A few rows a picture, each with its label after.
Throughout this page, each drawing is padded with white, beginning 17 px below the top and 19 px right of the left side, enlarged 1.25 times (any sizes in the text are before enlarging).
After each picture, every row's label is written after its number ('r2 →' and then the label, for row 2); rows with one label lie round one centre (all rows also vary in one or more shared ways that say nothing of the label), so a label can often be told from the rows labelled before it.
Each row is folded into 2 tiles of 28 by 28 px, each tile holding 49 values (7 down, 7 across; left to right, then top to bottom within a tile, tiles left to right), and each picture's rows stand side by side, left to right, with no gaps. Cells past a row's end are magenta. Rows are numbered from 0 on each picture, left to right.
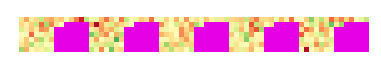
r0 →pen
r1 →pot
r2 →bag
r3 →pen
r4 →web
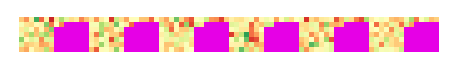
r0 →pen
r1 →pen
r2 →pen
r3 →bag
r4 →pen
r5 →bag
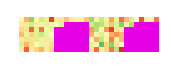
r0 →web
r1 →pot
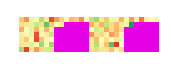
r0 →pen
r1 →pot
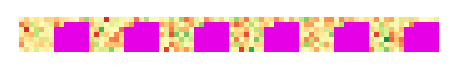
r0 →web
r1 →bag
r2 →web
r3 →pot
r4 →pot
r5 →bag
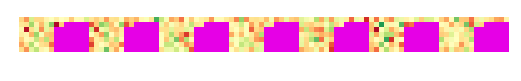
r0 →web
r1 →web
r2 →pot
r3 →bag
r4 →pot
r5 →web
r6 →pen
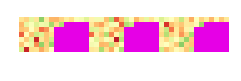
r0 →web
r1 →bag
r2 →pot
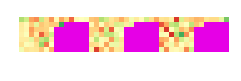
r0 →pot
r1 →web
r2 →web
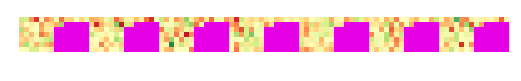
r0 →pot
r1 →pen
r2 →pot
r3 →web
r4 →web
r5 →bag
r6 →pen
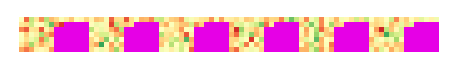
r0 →web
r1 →pen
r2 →pot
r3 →web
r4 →web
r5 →web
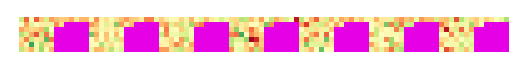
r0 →pot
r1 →pen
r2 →web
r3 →bag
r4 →pot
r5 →pen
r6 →web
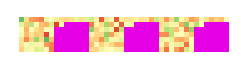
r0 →pot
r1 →pen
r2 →pen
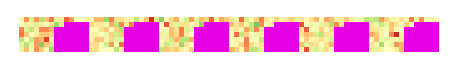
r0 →bag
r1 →pen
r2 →pot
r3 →pen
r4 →web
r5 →pot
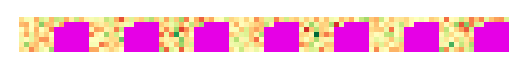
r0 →bag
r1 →web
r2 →web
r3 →bag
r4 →web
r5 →web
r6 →pen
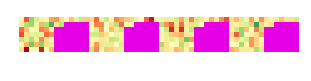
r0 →web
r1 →pen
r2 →pot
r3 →pen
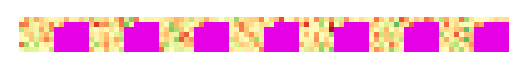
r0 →bag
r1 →bag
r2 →bag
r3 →pot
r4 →bag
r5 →pen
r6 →pot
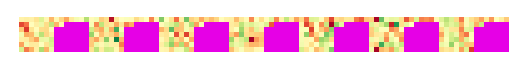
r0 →web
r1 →pot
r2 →pot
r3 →bag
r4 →pen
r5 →pen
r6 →pot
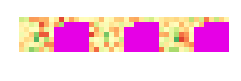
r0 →pot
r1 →web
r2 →bag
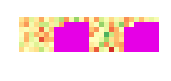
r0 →bag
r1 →web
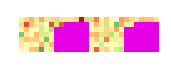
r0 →pen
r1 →pen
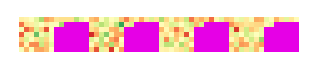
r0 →web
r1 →web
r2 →pot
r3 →web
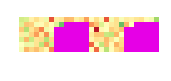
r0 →pot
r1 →web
